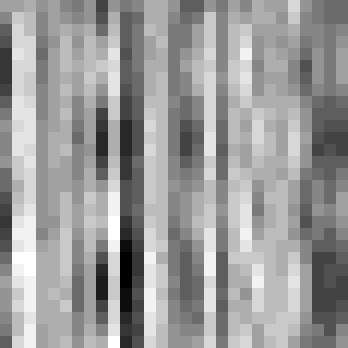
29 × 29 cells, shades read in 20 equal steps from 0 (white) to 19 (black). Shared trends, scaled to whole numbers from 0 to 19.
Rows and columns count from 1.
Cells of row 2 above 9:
8
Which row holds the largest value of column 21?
1
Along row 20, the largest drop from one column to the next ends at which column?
2
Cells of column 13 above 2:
22
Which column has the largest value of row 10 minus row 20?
9
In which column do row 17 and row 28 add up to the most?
11
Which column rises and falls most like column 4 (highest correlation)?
13
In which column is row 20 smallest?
10
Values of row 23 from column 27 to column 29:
14 13 13
